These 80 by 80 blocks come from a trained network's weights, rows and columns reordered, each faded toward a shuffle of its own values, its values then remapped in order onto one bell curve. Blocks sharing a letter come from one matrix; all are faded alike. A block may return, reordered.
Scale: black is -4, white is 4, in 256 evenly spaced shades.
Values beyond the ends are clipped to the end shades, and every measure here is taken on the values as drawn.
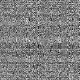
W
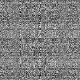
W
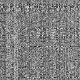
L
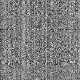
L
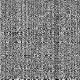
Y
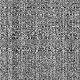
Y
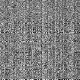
Y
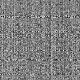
L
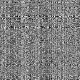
Y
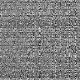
W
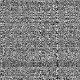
W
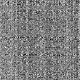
L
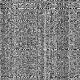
L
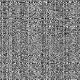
L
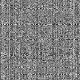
Y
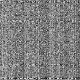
Y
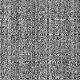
Y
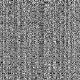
L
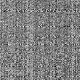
L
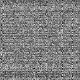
W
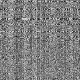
Y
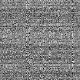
W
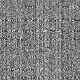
Y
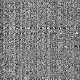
L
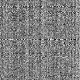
Y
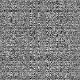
W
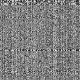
Y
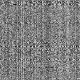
Y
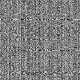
Y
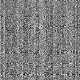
Y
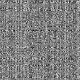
L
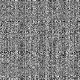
L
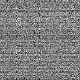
W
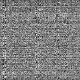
W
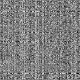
L
